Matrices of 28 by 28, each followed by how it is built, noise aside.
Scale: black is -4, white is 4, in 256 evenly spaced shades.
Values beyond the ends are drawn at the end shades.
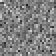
diagonal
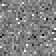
sparse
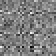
low rank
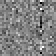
uneven columns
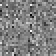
uneven columns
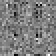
low rank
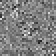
block diagonal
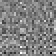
low rank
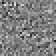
block diagonal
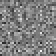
low rank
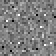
sparse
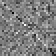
diagonal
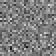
low rank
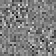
block diagonal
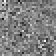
block diagonal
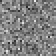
repeating rows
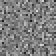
repeating rows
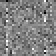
uneven columns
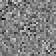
block diagonal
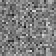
repeating rows
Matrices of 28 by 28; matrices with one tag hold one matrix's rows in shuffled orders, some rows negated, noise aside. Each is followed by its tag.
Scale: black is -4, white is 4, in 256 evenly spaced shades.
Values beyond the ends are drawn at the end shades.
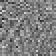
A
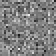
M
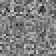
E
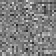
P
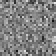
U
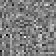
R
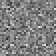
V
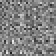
R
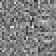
P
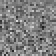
E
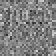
U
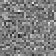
M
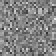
U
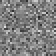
V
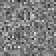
M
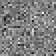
M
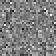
V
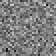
V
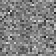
V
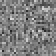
P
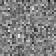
M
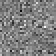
R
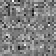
M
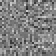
P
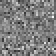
M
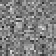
E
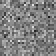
M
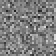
V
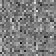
R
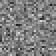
E
